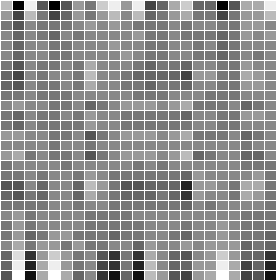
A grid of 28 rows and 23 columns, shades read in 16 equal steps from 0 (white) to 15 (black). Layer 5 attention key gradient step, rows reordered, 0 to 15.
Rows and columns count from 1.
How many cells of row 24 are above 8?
4
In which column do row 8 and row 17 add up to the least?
8
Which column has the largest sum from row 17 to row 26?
16
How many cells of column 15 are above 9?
1
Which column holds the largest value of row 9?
2
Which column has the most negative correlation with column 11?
17
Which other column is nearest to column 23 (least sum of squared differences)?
3
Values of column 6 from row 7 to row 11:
7 7 7 8 8
